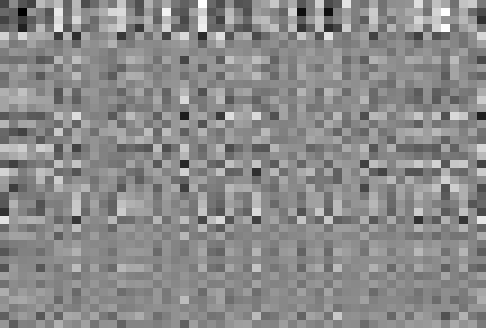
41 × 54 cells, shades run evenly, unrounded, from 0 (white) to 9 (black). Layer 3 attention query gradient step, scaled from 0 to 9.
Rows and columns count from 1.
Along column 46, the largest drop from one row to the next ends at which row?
23
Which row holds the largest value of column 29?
22
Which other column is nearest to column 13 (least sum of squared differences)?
12
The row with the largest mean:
19
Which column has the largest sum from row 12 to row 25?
14
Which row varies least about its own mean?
33
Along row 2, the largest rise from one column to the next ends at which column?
34
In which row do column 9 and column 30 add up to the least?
3
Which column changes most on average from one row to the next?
54
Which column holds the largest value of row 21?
21
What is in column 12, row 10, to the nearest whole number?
5
